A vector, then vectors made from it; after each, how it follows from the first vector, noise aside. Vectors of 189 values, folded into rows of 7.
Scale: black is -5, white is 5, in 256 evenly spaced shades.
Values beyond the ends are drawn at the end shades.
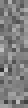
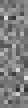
wrapped around.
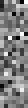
wrapped around, scaled up.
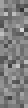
wrapped around, negated.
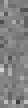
negated, partly zeroed.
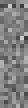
reversed.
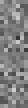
wrapped around.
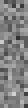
wrapped around.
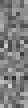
wrapped around.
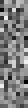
wrapped around, scaled up.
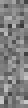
wrapped around.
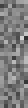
reversed.
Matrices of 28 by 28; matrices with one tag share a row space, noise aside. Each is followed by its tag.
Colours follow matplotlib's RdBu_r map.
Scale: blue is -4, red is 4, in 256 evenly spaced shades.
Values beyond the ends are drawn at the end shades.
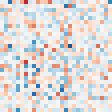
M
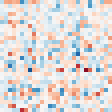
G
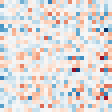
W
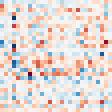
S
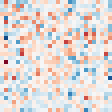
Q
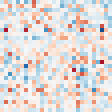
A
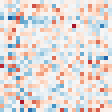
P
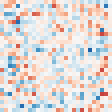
P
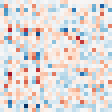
A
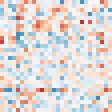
P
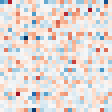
M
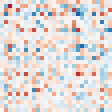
A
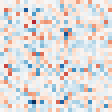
M
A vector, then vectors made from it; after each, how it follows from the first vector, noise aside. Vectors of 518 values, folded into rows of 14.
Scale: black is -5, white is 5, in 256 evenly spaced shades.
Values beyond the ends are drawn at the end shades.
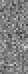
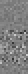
wrapped around, negated, partly zeroed.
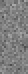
negated, shrunk.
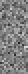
sign-scrambled.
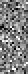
reversed, negated, scaled up.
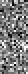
scaled up.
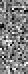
reversed, negated, scaled up.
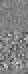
wrapped around, negated, partly zeroed.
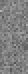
negated, shrunk.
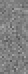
reversed, shrunk.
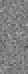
negated, shrunk.
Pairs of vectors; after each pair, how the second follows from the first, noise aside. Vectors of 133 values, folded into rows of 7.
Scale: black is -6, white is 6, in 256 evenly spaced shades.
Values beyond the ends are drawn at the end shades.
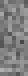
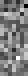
wrapped around, negated, scaled up.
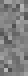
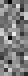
negated, scaled up.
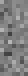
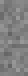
shrunk.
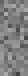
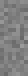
negated, shrunk.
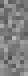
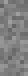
shrunk.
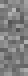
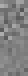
reversed, partly zeroed.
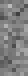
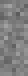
shrunk.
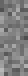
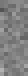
shrunk.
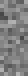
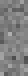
reversed, partly zeroed.
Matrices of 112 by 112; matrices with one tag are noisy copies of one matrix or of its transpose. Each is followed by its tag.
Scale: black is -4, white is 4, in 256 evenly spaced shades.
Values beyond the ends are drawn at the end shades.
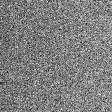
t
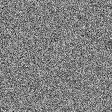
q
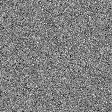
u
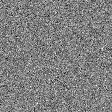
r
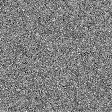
u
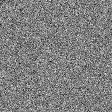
u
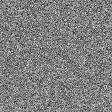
r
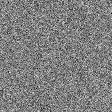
q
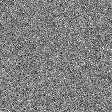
u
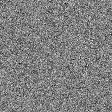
u
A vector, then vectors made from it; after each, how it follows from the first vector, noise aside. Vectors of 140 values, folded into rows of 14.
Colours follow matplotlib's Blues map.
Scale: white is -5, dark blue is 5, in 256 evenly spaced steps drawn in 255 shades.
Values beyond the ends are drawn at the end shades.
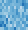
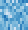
wrapped around, negated.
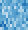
copied.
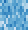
negated.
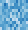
wrapped around, negated.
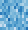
negated.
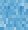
negated, shrunk.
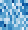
reversed, scaled up.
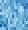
copied.
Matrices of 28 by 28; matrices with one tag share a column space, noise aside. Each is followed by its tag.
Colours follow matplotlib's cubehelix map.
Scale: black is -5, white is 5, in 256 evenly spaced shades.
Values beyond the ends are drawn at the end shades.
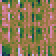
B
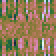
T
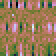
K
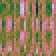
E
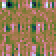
K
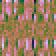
T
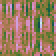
E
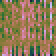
B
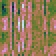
E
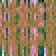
B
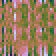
B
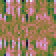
T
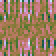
T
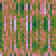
E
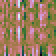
B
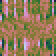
T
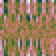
T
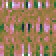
K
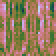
E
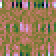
K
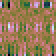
K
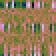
K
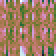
B
